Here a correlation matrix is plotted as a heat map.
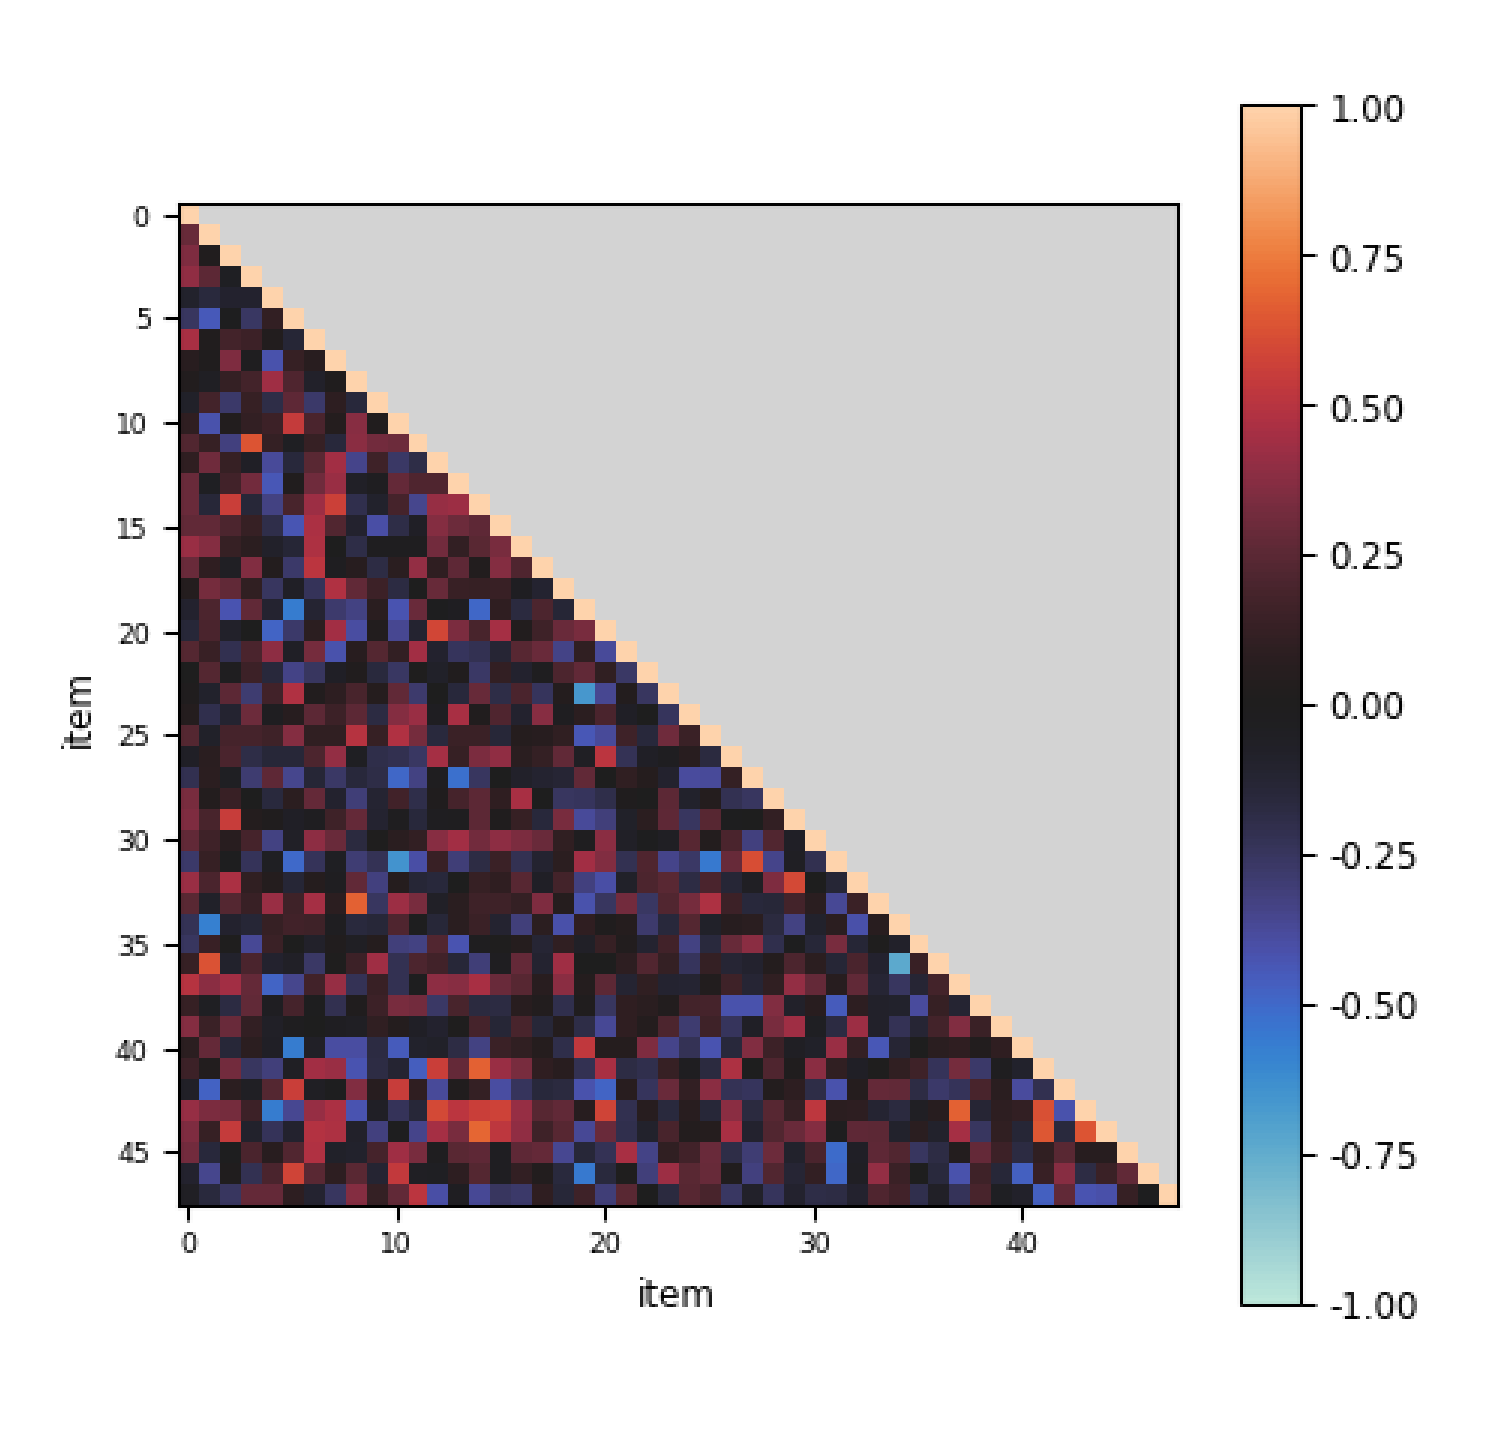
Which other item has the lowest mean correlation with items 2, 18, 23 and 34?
19
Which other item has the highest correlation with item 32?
29
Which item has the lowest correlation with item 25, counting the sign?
31
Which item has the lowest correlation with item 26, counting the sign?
38
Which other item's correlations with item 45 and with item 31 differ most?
10
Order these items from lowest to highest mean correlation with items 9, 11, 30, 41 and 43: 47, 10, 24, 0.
47, 10, 24, 0
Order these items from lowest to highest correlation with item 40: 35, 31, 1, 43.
35, 43, 1, 31
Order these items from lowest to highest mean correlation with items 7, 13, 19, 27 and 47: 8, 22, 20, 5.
5, 8, 22, 20
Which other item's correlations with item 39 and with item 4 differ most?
37
